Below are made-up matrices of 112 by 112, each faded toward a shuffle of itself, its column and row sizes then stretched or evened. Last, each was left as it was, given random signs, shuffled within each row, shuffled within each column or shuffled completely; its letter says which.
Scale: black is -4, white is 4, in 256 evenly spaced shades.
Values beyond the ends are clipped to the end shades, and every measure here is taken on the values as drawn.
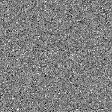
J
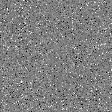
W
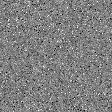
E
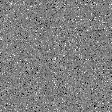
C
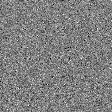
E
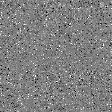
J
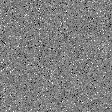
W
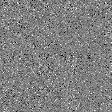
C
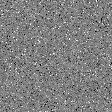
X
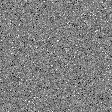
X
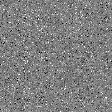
J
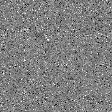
J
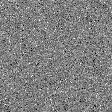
X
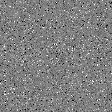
C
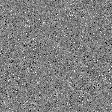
W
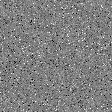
X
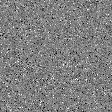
E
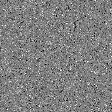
W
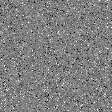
W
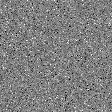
X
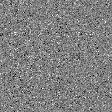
C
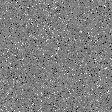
X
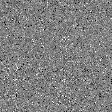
C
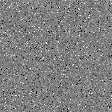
E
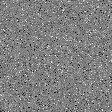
X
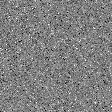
X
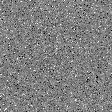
X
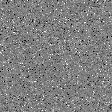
E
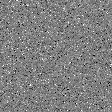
X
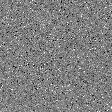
X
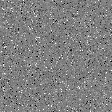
W
